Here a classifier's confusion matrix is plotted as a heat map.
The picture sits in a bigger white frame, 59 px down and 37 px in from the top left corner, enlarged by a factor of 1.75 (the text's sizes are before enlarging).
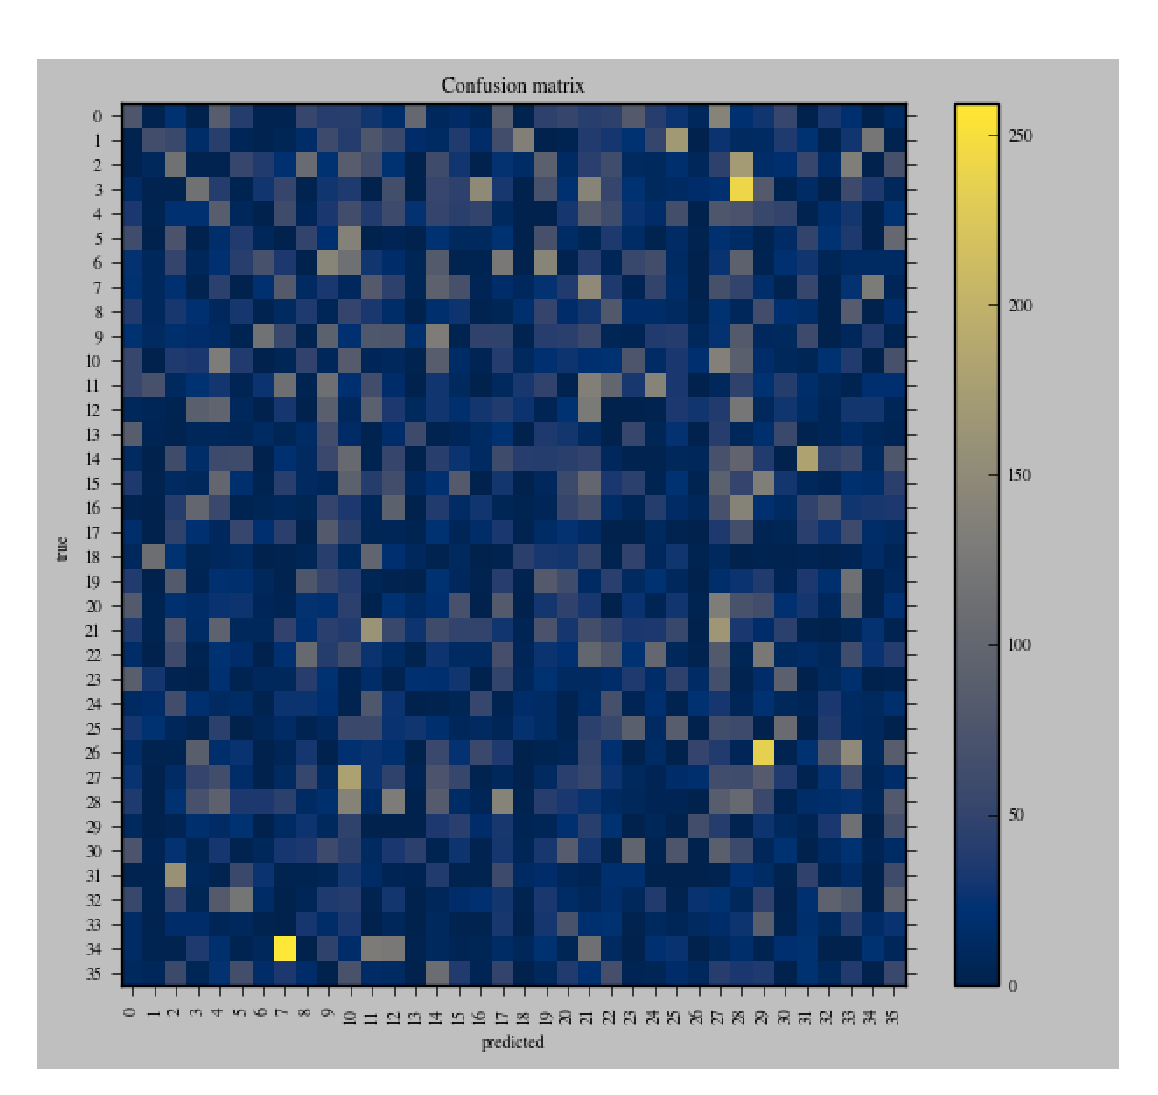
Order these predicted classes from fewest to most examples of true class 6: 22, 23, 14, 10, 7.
22, 7, 23, 14, 10
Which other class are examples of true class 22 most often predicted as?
29
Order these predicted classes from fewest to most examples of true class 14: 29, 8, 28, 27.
8, 29, 27, 28
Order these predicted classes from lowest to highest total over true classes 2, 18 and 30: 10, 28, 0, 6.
6, 0, 10, 28
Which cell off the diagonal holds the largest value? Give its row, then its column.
34, 7
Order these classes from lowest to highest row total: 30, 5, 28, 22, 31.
31, 5, 30, 22, 28
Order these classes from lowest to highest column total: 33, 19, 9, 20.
20, 19, 9, 33
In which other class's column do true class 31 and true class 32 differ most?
2
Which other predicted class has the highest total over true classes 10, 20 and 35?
27
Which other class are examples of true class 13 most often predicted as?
0
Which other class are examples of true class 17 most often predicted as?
9
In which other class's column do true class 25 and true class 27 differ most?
10
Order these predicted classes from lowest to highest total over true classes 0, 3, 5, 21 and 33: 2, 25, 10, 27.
25, 2, 10, 27
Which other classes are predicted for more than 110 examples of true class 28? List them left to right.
10, 12, 17
